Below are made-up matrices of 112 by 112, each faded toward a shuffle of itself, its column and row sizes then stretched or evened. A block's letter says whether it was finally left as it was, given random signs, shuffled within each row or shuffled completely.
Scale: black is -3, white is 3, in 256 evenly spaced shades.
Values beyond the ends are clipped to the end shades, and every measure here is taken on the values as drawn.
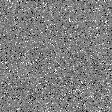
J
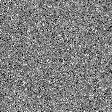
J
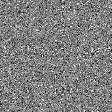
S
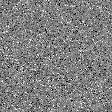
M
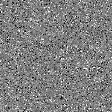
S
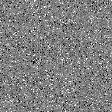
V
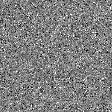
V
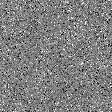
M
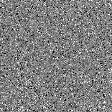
V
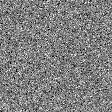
M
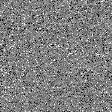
V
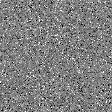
V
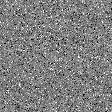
M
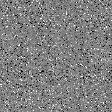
S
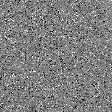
V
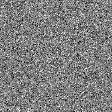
V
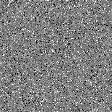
J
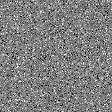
V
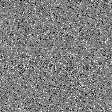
J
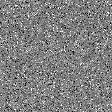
V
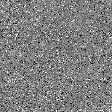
V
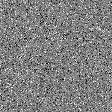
J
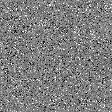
V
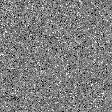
V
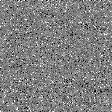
S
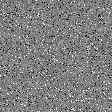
J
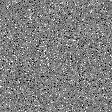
M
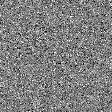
V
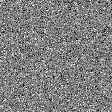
J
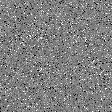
J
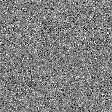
J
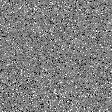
J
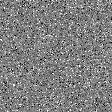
J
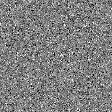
S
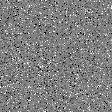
V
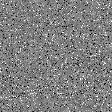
V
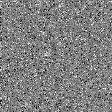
S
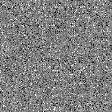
S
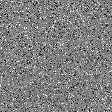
J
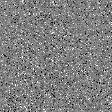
V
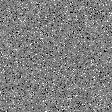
M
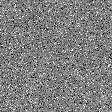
M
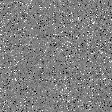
V
